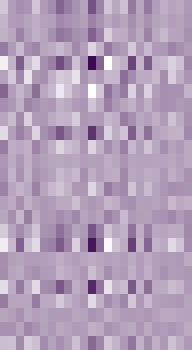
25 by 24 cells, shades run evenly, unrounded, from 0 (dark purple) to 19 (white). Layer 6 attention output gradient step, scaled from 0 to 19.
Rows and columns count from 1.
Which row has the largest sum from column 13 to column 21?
3
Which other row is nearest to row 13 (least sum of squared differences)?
12
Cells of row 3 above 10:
18
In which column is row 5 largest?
14
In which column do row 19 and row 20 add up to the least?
1
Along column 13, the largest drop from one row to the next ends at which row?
5
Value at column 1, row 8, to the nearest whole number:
10
